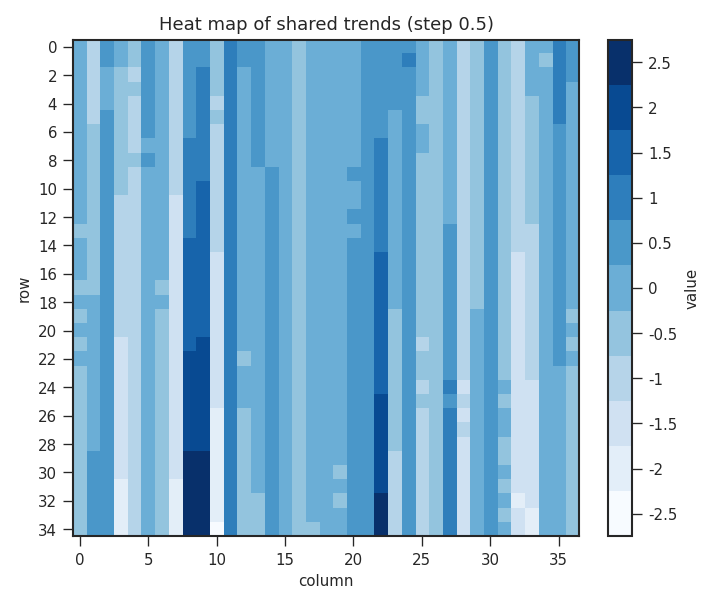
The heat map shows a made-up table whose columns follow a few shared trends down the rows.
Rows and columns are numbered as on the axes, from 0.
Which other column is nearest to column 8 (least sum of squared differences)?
22
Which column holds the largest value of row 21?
9
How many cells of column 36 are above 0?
3
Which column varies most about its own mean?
8
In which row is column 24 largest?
1
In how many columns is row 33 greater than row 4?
9
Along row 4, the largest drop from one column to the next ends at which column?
10
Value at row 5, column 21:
0.5
